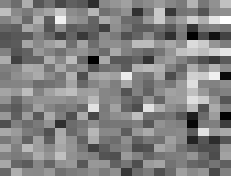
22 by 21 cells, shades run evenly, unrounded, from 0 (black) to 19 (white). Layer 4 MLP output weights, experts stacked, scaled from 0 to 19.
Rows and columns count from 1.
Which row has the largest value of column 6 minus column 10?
20
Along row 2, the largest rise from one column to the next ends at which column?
15
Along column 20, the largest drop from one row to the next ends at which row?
8
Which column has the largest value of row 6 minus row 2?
13
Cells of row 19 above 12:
4
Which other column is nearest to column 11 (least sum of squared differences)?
17
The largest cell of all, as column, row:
21, 3
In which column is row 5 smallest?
18
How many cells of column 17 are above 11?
6
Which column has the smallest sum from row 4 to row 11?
9
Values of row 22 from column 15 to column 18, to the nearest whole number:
6 8 12 10
